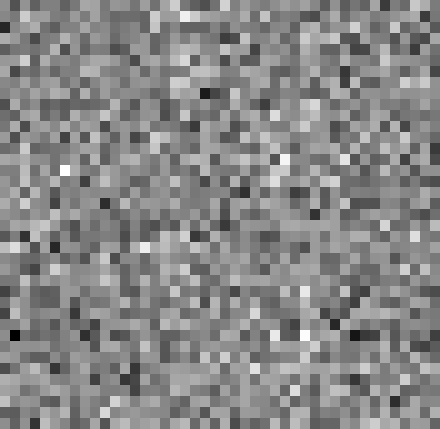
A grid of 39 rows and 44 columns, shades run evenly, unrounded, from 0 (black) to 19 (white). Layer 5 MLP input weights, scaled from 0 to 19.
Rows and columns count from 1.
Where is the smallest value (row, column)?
31, 2
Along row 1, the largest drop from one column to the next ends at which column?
39
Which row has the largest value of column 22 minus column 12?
34
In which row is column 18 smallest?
21
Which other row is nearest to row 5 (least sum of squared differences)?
24
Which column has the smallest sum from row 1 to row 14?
44
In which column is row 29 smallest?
8
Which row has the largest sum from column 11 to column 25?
23
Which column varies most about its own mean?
36
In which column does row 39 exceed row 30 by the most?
30
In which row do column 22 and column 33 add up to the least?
9
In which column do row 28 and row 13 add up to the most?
37
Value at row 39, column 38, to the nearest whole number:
15
